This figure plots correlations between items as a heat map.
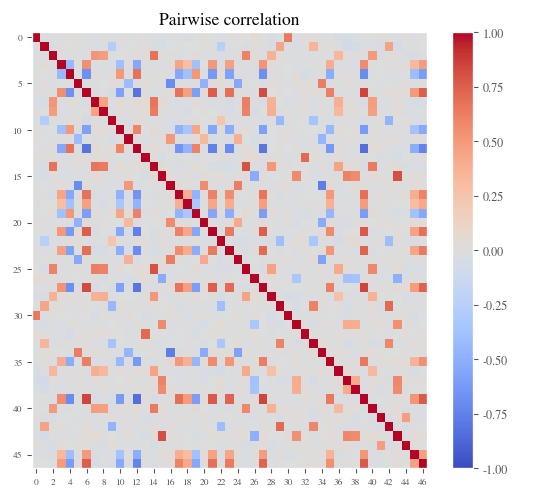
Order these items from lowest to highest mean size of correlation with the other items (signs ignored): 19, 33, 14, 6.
33, 14, 19, 6
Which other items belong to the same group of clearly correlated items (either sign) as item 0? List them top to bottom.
30
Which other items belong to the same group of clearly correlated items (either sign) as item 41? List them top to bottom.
44
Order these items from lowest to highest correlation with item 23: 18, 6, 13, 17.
13, 18, 17, 6
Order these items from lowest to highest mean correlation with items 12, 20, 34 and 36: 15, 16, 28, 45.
45, 16, 15, 28
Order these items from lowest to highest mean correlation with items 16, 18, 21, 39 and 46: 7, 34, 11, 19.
19, 34, 7, 11
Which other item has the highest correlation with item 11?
16
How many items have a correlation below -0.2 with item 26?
5
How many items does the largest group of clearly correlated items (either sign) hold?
15
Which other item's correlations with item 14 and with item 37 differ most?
25
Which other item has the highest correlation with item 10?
12
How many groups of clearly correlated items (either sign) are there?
8
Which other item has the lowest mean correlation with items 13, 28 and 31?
26
